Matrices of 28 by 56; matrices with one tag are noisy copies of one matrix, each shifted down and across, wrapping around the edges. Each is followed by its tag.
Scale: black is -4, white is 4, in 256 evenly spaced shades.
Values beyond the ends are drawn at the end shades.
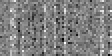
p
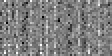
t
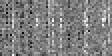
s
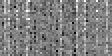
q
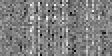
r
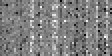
p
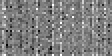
q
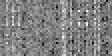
r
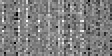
q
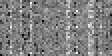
p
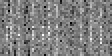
t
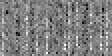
t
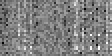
r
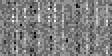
t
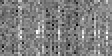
s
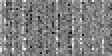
q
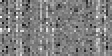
r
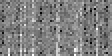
s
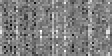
s
